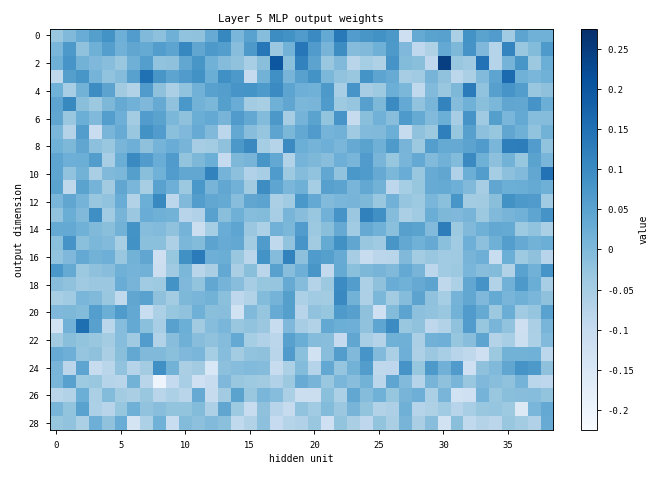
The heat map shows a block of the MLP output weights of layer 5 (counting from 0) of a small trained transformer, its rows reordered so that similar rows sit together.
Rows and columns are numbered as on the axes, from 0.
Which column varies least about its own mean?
5
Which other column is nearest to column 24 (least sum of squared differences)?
37
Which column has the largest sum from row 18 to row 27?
23
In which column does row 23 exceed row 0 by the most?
27
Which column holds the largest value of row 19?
22
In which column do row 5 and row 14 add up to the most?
30
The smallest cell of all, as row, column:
25, 8
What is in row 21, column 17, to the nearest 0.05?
-0.1
